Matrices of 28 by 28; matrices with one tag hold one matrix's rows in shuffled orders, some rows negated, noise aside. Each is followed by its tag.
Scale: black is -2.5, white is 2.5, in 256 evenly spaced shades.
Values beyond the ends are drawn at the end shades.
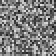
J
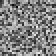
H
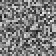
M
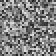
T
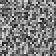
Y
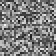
J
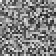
T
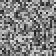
J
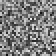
M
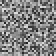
Y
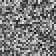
J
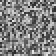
M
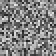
Y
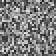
Y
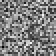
T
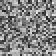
H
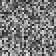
Y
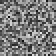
H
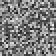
T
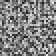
T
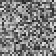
J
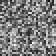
H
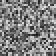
T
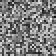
M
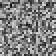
H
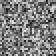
T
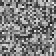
J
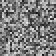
T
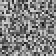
Y
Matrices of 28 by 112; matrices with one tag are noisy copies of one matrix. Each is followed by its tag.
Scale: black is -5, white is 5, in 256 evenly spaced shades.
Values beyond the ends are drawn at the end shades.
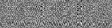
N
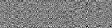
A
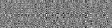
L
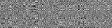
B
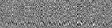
N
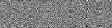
A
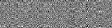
A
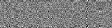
A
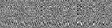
N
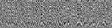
N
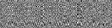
N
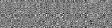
L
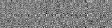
L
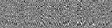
N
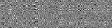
B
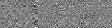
B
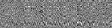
N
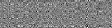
A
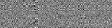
B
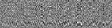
N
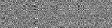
B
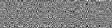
A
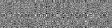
L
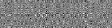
L
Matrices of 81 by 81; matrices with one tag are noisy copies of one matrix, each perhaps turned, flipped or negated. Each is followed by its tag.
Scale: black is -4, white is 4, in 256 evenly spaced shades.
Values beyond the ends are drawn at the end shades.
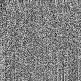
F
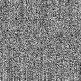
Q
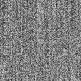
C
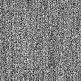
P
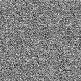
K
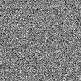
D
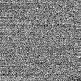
F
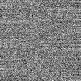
Q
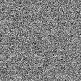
K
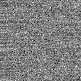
Q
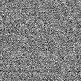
D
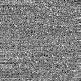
F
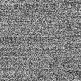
C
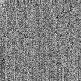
F
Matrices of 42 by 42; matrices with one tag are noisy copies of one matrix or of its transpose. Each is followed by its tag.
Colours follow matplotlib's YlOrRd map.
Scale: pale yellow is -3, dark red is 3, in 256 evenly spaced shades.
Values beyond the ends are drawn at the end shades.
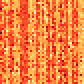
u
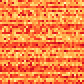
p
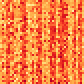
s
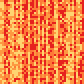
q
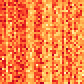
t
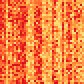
t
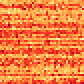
q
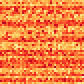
s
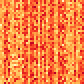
q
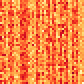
u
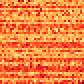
p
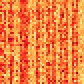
u
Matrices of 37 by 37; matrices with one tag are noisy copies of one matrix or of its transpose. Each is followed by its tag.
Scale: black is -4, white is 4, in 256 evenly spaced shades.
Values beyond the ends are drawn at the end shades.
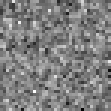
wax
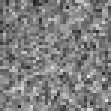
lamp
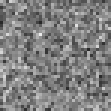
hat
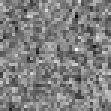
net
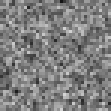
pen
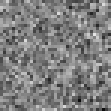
pen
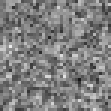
net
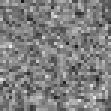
net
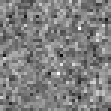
net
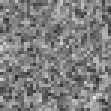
net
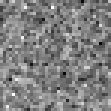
hat
